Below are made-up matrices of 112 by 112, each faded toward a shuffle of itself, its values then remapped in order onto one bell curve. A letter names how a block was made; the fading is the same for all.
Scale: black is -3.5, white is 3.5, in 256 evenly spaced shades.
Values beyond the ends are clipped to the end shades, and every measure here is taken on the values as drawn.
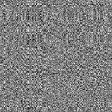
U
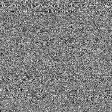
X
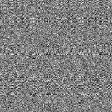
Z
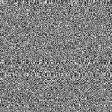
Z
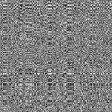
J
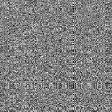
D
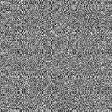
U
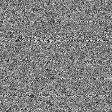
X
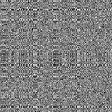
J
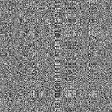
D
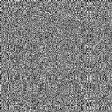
D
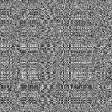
J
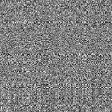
Z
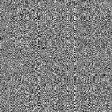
D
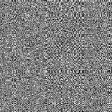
D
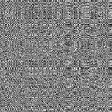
J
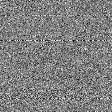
X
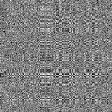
J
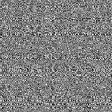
Z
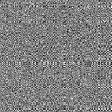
J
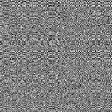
J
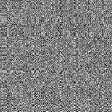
U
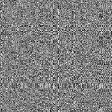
D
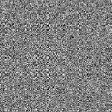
D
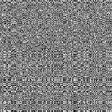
J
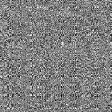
D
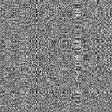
U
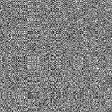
U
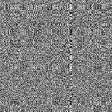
U
